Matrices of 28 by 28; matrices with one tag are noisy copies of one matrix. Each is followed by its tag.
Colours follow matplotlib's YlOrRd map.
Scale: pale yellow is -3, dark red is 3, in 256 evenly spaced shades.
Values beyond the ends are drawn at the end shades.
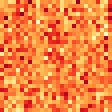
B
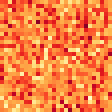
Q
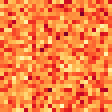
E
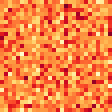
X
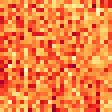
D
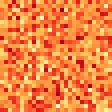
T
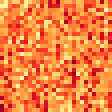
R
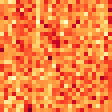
B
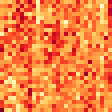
B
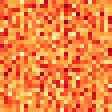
X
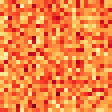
T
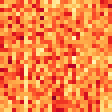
D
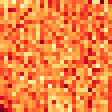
R
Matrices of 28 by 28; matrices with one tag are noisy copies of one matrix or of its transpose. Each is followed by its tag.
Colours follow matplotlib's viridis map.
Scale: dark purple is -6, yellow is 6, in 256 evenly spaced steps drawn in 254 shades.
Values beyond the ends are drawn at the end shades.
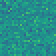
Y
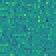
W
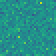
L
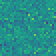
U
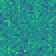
U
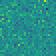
W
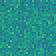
Y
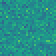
Y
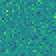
L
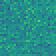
Y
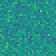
W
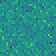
W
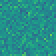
L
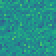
U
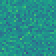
W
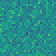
W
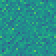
L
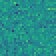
U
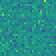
W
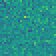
Y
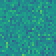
W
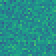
Y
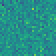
Y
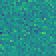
W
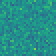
W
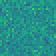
L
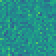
U
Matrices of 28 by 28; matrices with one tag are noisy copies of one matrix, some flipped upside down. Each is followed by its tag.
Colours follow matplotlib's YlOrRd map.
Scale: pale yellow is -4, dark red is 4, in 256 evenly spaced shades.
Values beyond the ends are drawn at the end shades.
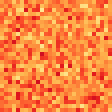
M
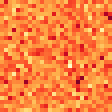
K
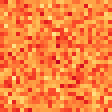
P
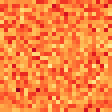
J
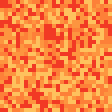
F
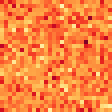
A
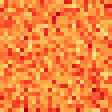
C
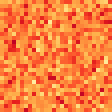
K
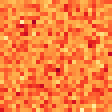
M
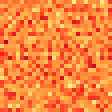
A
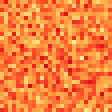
A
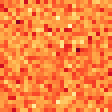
A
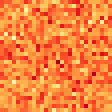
P
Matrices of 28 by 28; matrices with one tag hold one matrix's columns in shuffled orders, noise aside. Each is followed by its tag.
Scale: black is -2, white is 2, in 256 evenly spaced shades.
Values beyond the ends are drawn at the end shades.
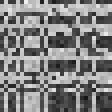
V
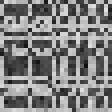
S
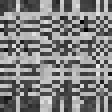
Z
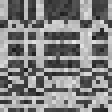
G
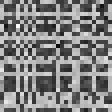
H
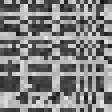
H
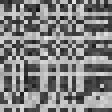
H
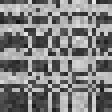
V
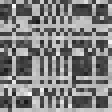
S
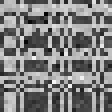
V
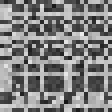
H
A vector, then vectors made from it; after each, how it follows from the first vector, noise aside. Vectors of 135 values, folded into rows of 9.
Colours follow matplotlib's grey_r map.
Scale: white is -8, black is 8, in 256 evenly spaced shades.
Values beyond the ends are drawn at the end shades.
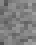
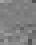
reversed, partly zeroed.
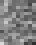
negated, scaled up.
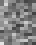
negated, scaled up.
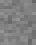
reversed, shrunk.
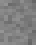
reversed, shrunk.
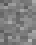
reversed, negated.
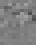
wrapped around, partly zeroed.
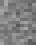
negated.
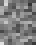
negated, scaled up.
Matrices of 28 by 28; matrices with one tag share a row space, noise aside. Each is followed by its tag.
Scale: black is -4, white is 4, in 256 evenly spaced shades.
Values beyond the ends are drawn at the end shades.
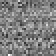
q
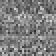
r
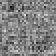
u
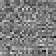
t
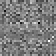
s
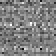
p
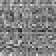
t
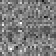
q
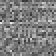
t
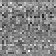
q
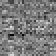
u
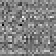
q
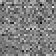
r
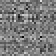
p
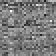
u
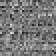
t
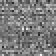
r
